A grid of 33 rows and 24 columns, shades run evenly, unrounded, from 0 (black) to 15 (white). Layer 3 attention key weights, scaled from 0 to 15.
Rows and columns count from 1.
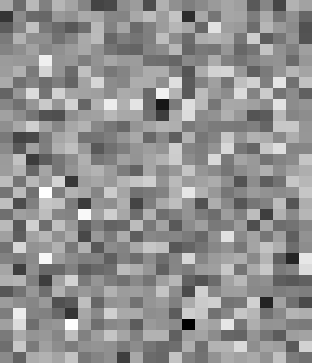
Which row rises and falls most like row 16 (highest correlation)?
18
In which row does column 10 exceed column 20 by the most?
11
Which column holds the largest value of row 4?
20
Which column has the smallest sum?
23
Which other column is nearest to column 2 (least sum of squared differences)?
7
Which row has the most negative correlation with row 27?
16
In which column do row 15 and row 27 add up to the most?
13
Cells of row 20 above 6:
23
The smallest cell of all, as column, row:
15, 30
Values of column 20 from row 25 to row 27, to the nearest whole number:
10 8 8
